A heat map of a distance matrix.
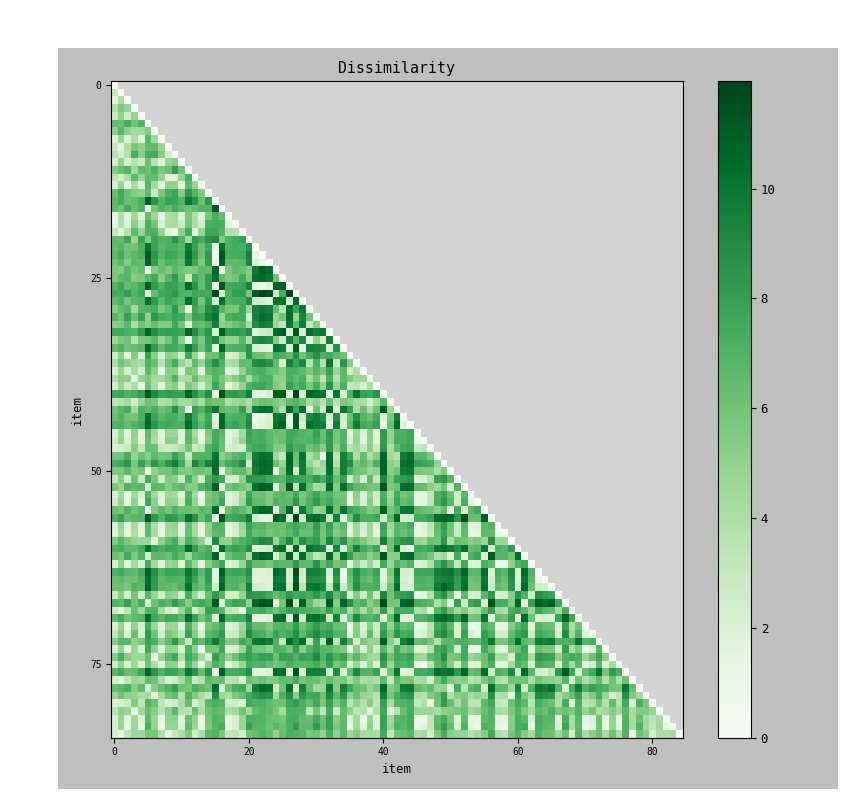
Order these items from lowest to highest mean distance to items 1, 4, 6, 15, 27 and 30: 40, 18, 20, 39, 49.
39, 18, 20, 49, 40
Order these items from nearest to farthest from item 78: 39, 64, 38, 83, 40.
38, 39, 83, 64, 40
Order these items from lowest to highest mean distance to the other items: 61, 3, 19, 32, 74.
3, 19, 74, 61, 32
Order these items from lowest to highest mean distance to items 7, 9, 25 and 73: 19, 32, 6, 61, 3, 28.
19, 3, 6, 61, 28, 32
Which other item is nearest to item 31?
48
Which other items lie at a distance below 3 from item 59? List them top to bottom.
6, 14, 74, 79
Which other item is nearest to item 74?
6
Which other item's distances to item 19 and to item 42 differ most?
9
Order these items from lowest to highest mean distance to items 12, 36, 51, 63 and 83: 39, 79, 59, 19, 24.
39, 19, 79, 59, 24
